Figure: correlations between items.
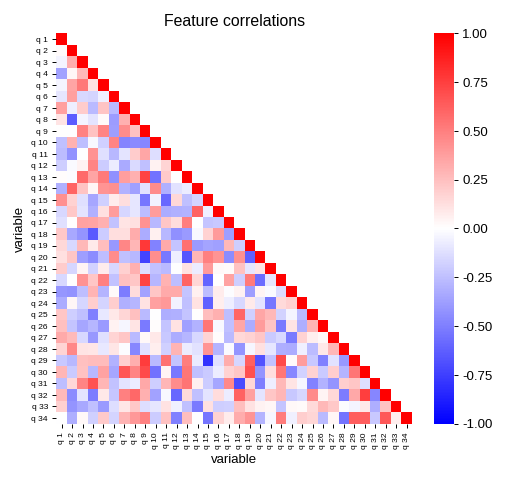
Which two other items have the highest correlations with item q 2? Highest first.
q 14, q 28
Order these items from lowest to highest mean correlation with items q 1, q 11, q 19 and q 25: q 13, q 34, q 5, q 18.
q 5, q 18, q 13, q 34
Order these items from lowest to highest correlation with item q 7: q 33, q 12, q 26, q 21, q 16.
q 12, q 16, q 26, q 33, q 21
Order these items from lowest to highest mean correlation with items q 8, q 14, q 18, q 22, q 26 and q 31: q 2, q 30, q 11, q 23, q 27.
q 27, q 2, q 11, q 23, q 30
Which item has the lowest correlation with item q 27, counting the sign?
q 23
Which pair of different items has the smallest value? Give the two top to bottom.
q 15, q 29
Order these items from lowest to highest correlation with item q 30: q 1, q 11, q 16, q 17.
q 16, q 11, q 17, q 1
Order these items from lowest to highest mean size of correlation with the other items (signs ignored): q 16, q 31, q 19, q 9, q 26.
q 16, q 26, q 31, q 19, q 9
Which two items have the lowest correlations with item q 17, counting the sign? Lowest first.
q 20, q 18
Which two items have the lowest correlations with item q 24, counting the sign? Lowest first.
q 15, q 21
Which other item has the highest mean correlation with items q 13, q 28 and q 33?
q 19
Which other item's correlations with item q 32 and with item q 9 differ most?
q 18
